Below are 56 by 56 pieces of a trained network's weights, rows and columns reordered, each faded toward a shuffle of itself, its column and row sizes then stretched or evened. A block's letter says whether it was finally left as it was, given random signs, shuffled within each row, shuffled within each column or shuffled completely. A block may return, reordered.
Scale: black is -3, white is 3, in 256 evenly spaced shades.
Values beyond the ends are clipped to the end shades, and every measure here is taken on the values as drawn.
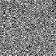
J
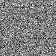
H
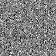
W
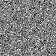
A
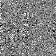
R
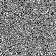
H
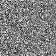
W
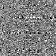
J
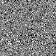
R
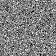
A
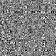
J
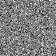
A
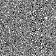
W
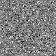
H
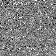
H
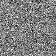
W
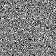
H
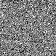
A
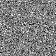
H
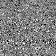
H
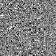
J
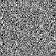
J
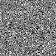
R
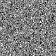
W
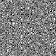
J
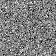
A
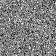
A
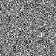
J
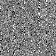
W
